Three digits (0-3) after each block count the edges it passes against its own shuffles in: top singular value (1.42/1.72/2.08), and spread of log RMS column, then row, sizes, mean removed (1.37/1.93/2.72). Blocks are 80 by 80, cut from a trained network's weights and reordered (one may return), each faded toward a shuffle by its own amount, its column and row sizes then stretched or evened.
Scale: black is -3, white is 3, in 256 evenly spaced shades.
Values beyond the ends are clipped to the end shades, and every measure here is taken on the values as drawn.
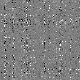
0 3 2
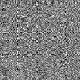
3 1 1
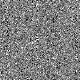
0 2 0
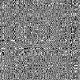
3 2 2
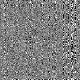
2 3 1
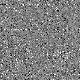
1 1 1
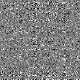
0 2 3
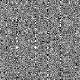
2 2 1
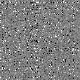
0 2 1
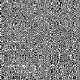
3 2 1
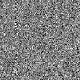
2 1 1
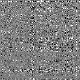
1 3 3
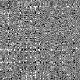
3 2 1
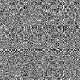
3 1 2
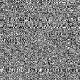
3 0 2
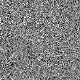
1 2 1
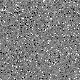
0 0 1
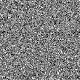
1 0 0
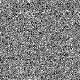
1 1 0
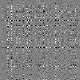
3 3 3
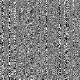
2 3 0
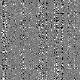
2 3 1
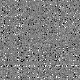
0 2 2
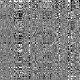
3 3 2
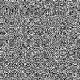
3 0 1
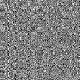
3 1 0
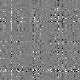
2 3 2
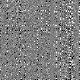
2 3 1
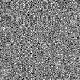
2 0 0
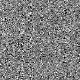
0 2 1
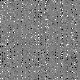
0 3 1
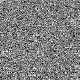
1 0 1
